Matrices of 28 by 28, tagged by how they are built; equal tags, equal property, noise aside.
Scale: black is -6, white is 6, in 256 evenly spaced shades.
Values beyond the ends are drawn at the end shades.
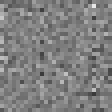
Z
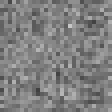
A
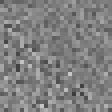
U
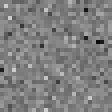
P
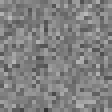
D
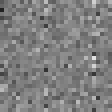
Z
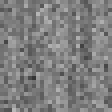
A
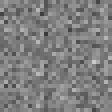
D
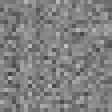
D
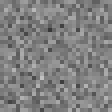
D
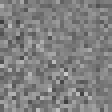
U
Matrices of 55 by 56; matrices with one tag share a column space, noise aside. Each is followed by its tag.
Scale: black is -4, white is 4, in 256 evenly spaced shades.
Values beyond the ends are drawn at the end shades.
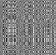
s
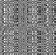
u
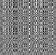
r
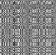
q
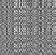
r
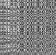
r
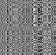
u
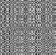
u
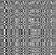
q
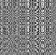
r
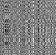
s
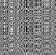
r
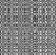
u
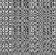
r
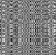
s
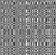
q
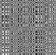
u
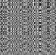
r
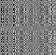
u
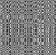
s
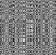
s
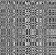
q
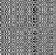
u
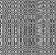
s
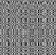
q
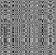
s
